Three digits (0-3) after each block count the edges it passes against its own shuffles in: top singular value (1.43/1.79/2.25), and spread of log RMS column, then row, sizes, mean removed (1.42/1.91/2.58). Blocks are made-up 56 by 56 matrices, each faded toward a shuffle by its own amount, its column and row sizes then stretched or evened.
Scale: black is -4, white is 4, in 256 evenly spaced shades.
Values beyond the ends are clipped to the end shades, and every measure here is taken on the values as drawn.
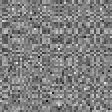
3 1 0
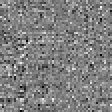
2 2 1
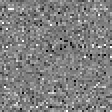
1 0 1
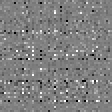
0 2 3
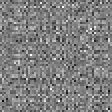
3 1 1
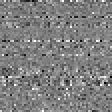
2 0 3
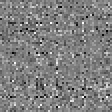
2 1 2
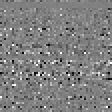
0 1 3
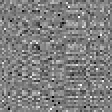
3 1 0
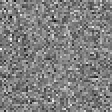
1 1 0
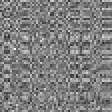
3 2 1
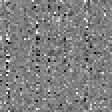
1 2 0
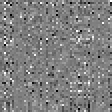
2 3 1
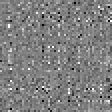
2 2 2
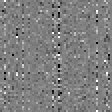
2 3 0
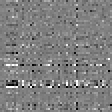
3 2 3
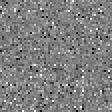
0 0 1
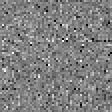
0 1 1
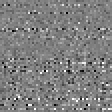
0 0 3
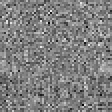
2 1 1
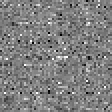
2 1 2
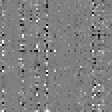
2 3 1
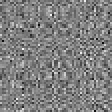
3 2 0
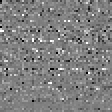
0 1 3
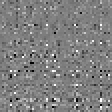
2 2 3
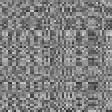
3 0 3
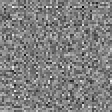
2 1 1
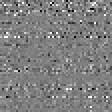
1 1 3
